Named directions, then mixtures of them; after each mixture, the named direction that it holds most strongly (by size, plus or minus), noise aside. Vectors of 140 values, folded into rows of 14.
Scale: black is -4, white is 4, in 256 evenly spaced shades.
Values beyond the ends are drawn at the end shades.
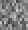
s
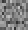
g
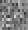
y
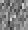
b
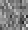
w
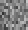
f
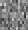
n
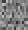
g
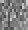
b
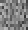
f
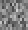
s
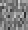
n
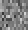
y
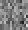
w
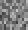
f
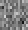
w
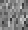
b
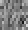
w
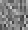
w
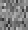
n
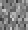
s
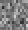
s
